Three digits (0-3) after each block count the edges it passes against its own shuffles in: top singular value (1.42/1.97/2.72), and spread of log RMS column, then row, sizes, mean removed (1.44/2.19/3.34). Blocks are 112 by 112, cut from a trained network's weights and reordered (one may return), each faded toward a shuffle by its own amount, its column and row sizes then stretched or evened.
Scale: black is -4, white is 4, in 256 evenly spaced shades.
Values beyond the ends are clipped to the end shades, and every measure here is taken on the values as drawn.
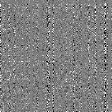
1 3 1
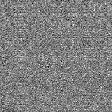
2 1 0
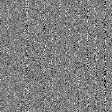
0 3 0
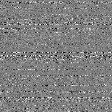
0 0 3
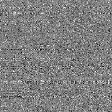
2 1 2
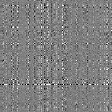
3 3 2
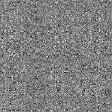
1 2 2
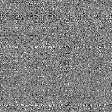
2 2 2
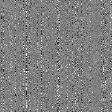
1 3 0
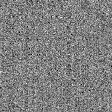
1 0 1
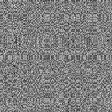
3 0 1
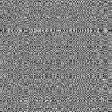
3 1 3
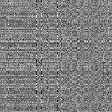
3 2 1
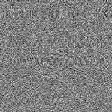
2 1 0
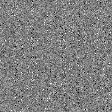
0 2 0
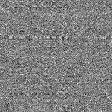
2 0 0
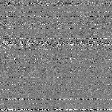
2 1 3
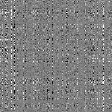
2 3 2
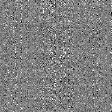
1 3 0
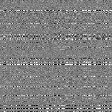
3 1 3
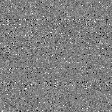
0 1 2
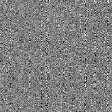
2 2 0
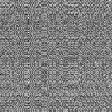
3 1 2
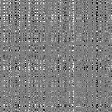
3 3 3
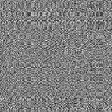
3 0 2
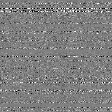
1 0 3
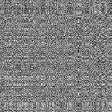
3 2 1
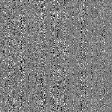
1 3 0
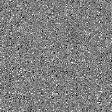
0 2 1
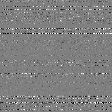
2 0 3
